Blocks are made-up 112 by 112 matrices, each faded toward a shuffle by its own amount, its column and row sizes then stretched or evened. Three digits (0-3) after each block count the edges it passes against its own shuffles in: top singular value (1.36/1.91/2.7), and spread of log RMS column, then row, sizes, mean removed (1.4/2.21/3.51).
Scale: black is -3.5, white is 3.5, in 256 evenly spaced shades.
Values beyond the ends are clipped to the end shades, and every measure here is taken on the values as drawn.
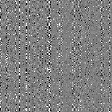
3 3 0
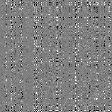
3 3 2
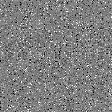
2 1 0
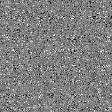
1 1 2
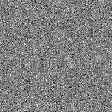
2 0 0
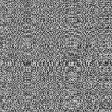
3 1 2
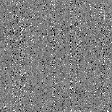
1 2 1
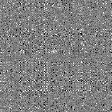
2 2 2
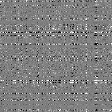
3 2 3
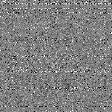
2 1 2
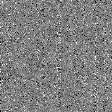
1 2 0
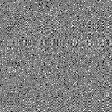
3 1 1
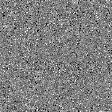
0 1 1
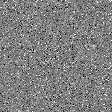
1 0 0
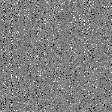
0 2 0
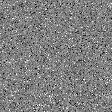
0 0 1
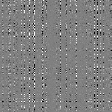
3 3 2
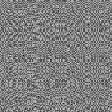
3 0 1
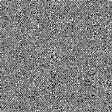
1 2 1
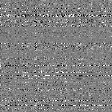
1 2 3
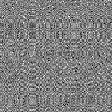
3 0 1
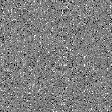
2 1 0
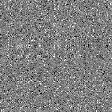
2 1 1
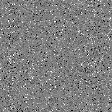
1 1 1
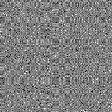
3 0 0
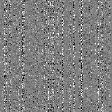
2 3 0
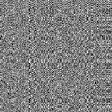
3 2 0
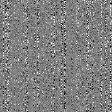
1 3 0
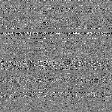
1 1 3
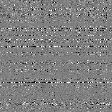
2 1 3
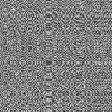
3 1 0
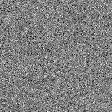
1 0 0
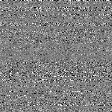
0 1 3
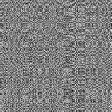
3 2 0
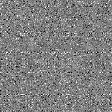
2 0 2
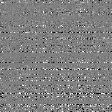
1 2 3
